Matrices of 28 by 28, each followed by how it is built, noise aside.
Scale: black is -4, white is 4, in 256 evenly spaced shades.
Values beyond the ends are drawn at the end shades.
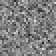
noise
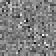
banded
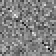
diagonal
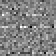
uneven rows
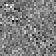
banded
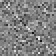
diagonal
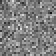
noise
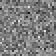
noise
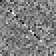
diagonal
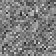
Hankel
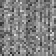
blocks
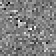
banded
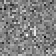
banded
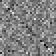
diagonal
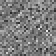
Hankel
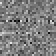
uneven rows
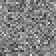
noise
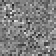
banded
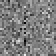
uneven columns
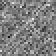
Hankel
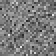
Hankel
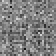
blocks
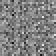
repeating rows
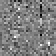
uneven columns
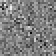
banded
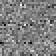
uneven rows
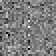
uneven columns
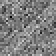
Hankel
